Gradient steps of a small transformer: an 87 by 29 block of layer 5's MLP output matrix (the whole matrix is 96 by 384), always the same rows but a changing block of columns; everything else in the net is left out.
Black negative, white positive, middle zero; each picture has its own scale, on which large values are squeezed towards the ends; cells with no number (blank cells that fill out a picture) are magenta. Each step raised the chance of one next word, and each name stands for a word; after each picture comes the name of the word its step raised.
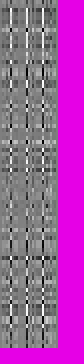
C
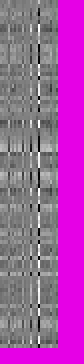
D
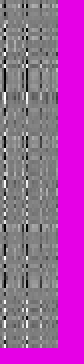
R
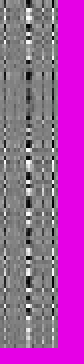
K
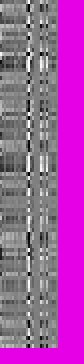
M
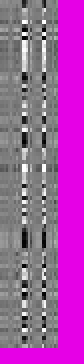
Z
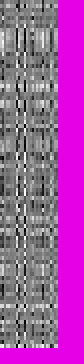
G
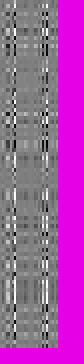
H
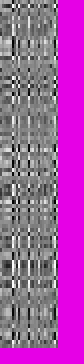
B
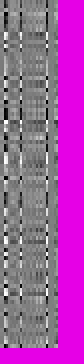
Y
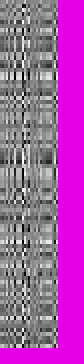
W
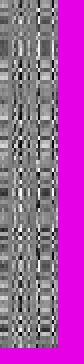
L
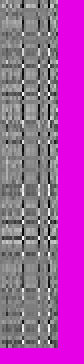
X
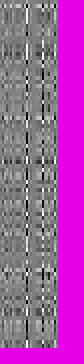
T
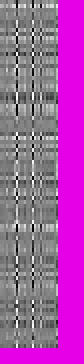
R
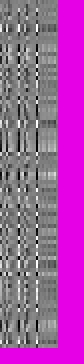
D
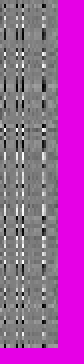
G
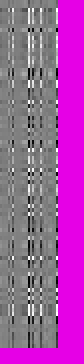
C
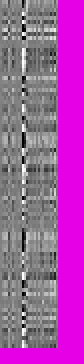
Z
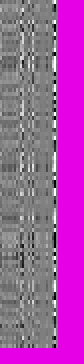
M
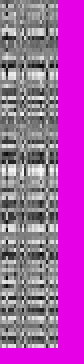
W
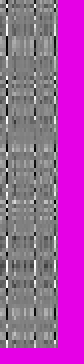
B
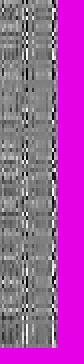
K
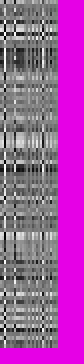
Z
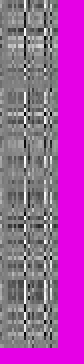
H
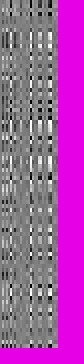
Y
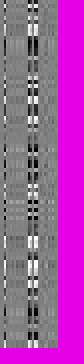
B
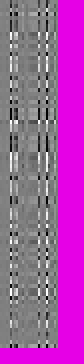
Y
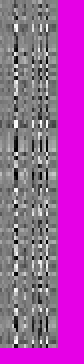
D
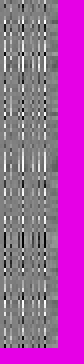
M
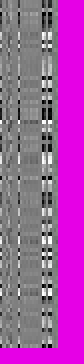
Y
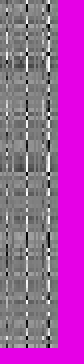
M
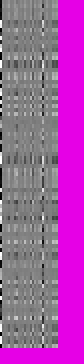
W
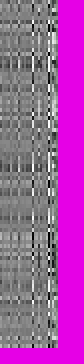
M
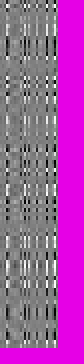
B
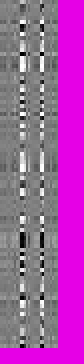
M
